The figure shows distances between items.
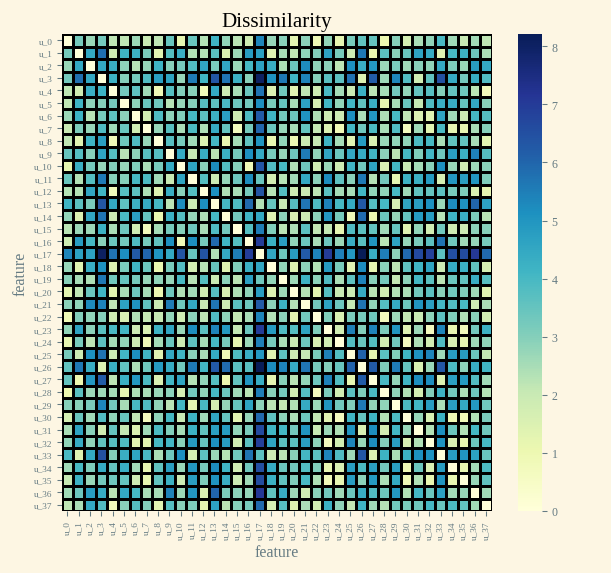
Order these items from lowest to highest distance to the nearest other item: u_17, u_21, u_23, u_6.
u_23, u_6, u_21, u_17
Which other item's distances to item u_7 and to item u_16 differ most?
u_15
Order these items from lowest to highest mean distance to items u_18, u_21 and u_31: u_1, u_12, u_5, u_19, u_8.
u_8, u_12, u_1, u_5, u_19
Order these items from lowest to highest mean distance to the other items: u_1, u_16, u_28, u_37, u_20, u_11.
u_20, u_28, u_37, u_1, u_11, u_16
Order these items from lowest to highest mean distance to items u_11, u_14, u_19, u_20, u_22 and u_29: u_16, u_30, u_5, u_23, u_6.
u_5, u_30, u_6, u_16, u_23
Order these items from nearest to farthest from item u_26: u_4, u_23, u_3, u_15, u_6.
u_3, u_6, u_23, u_15, u_4
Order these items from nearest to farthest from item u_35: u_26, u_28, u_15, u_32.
u_32, u_15, u_28, u_26
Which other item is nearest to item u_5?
u_28
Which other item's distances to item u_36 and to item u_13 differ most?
u_17
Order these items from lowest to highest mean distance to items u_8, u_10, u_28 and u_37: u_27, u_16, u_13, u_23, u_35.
u_16, u_35, u_27, u_23, u_13
